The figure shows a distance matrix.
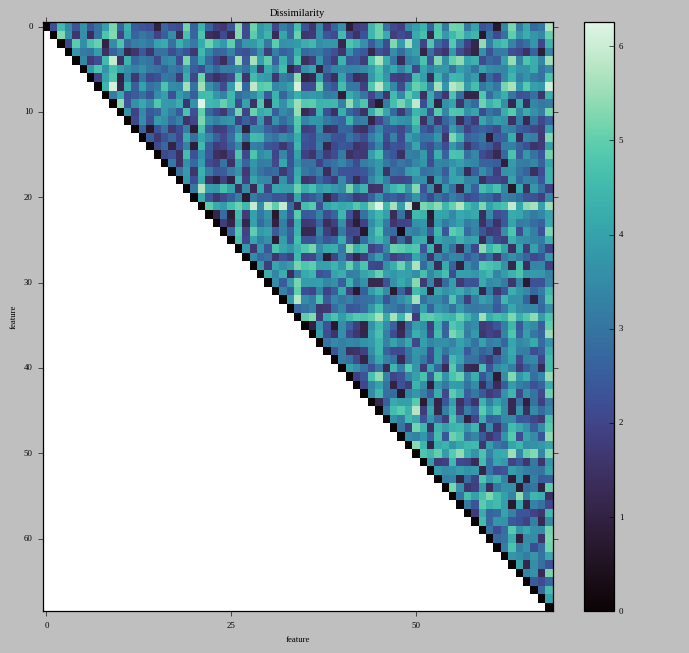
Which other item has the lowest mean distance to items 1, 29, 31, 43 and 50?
23
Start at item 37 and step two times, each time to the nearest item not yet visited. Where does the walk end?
33
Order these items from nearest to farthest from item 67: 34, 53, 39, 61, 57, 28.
57, 39, 53, 61, 28, 34
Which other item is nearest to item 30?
65
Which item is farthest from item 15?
68
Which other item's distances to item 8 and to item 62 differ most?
2
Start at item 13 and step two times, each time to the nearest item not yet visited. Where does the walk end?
64
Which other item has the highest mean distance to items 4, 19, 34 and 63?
7
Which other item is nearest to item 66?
32
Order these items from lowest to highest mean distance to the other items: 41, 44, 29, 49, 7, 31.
31, 44, 41, 49, 29, 7
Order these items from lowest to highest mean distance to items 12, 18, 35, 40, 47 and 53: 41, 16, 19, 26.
16, 41, 19, 26
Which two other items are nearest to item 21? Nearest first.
50, 34
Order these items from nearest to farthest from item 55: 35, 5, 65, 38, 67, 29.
29, 5, 65, 38, 67, 35
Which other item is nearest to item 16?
62
